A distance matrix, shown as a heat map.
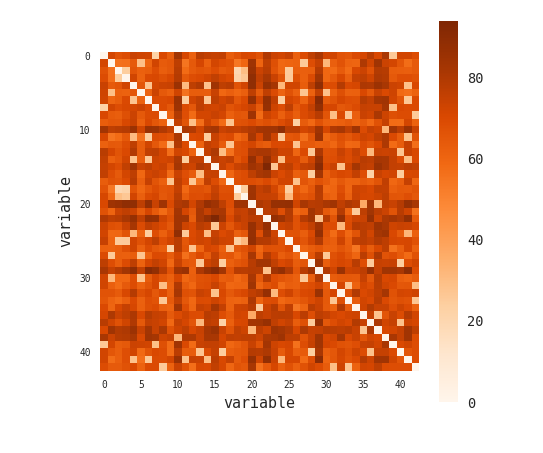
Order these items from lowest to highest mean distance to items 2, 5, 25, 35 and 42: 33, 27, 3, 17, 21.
3, 33, 27, 17, 21
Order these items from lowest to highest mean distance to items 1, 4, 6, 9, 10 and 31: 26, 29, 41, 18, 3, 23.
41, 26, 18, 3, 23, 29
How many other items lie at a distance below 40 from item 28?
4
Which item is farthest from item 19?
20
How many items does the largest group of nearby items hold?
6
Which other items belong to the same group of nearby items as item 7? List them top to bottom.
0, 39
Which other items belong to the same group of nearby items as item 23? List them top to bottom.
15, 32
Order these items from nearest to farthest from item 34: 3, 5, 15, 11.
5, 11, 3, 15
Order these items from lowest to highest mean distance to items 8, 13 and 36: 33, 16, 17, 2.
16, 33, 17, 2
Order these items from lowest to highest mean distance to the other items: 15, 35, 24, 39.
24, 39, 35, 15
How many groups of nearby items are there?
12
